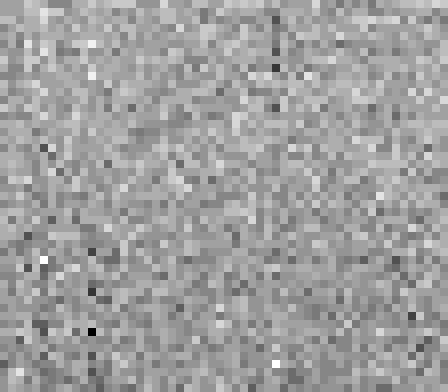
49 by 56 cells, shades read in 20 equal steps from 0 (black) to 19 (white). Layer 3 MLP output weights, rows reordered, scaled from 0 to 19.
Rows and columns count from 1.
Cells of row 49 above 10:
37
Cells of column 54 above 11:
31
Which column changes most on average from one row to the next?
35
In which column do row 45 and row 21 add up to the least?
12
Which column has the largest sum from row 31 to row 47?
16
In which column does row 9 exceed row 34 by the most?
4
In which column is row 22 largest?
7
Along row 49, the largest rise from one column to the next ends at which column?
24
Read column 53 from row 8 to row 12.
15 13 15 13 11
